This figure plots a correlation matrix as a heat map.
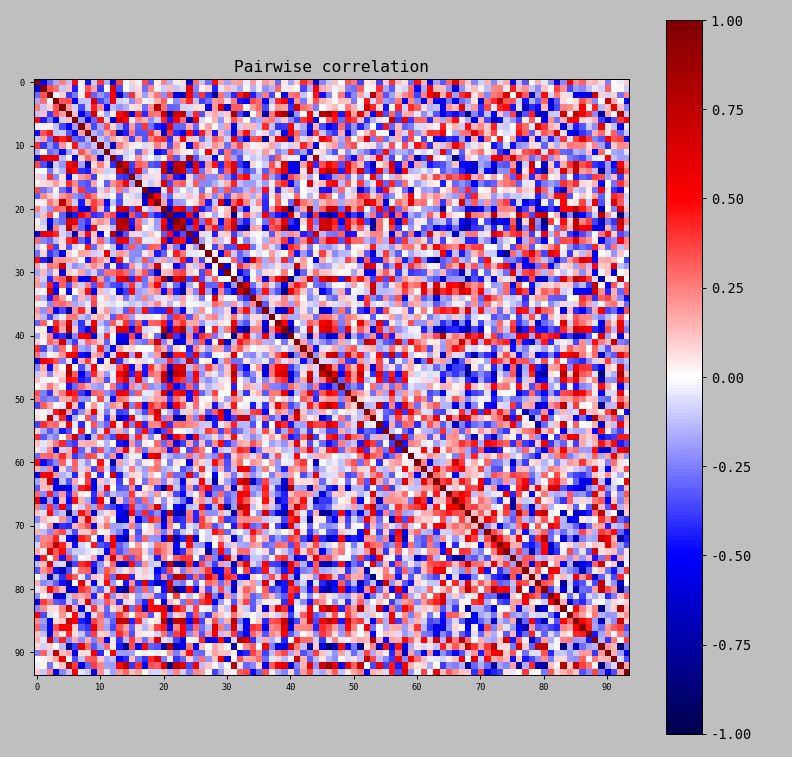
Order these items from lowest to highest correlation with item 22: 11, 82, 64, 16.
64, 82, 11, 16
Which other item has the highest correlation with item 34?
28
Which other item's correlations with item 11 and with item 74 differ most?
27
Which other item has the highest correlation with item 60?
66
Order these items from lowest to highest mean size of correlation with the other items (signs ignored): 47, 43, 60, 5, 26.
60, 26, 47, 43, 5
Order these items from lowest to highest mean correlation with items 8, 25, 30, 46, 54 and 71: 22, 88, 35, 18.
88, 35, 18, 22
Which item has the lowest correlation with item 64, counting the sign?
20
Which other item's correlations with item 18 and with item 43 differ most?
69
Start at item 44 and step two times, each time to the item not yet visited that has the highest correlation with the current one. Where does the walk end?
24
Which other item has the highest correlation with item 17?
79
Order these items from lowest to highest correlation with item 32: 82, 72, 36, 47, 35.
72, 35, 47, 82, 36
